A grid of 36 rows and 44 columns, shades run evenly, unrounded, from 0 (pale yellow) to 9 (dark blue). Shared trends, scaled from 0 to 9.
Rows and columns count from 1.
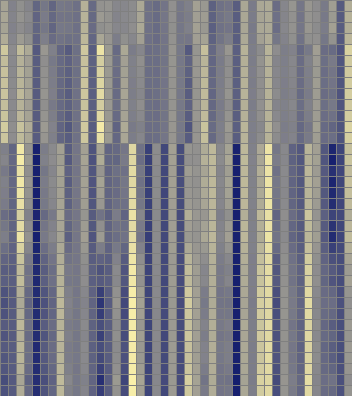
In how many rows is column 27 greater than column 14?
13
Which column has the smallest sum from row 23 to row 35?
17
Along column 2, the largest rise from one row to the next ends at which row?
14
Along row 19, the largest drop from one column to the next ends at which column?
31
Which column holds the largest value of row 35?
30
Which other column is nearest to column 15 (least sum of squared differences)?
9
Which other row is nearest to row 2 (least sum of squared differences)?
1
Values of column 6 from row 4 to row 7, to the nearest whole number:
5 4 4 4
